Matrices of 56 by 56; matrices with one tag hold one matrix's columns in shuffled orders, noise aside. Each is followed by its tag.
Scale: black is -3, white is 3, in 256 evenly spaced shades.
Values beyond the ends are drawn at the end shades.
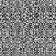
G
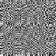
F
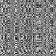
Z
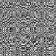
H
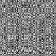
Z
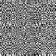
F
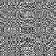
H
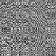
H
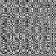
Z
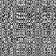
G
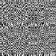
F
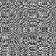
H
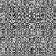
G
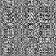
G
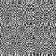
F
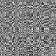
H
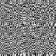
F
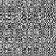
G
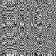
F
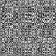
G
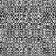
G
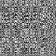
G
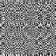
F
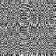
F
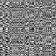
H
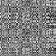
G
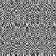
F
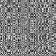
Z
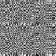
F
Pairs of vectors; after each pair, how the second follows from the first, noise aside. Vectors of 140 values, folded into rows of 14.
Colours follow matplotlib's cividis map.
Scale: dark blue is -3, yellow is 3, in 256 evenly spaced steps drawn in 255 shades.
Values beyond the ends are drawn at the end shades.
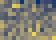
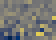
reversed, partly zeroed.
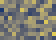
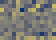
negated, partly zeroed.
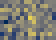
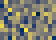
shuffled.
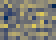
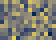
shuffled.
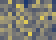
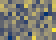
negated.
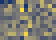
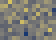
negated, partly zeroed.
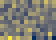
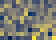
negated.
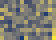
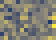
wrapped around, partly zeroed.
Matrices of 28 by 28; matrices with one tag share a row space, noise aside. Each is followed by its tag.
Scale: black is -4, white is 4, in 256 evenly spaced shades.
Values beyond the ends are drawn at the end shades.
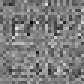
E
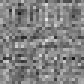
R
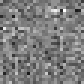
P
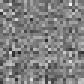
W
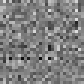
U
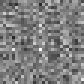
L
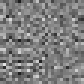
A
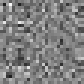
A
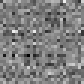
P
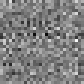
U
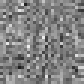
A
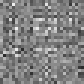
W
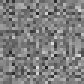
E
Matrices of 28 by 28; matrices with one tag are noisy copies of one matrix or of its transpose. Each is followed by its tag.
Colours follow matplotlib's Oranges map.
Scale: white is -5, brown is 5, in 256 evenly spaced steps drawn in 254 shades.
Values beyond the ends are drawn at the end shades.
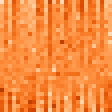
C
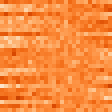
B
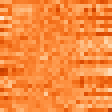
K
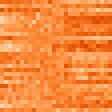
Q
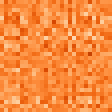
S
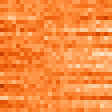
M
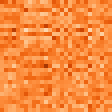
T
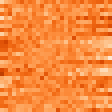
K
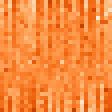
C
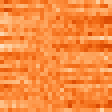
Q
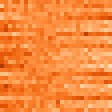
M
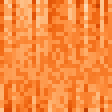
B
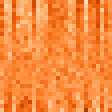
B
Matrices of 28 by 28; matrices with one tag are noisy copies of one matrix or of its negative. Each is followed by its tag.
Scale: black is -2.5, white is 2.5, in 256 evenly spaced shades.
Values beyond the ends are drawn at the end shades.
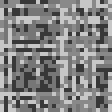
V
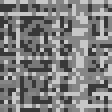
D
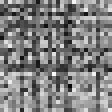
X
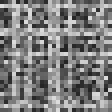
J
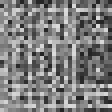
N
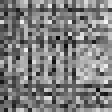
N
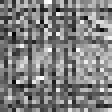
N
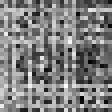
N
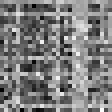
D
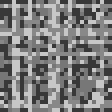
J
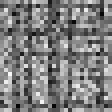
J
